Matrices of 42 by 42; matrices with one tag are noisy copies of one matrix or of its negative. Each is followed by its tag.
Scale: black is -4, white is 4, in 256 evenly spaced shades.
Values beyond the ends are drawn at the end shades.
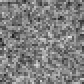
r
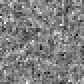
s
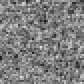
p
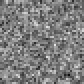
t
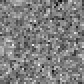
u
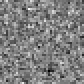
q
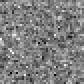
r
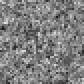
s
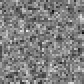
q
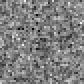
r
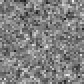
t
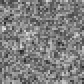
s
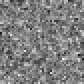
u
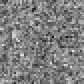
r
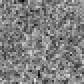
t
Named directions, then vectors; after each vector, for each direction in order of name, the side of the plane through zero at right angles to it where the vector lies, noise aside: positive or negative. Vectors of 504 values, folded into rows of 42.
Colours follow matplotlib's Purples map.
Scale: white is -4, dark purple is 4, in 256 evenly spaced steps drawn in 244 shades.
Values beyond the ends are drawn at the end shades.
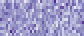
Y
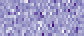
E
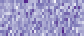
negative, negative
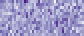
negative, negative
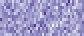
negative, positive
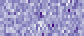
positive, negative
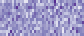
positive, positive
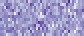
negative, positive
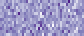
negative, positive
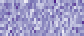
positive, positive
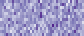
positive, negative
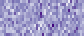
positive, negative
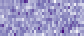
negative, negative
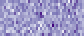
positive, negative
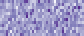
negative, negative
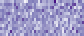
positive, positive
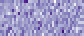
negative, negative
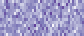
negative, positive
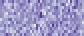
positive, negative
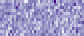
positive, positive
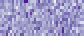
negative, negative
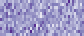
negative, positive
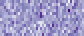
positive, negative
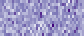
positive, negative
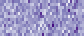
positive, negative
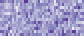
negative, negative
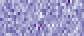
negative, positive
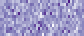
negative, positive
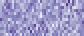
negative, positive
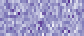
negative, positive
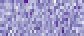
negative, negative
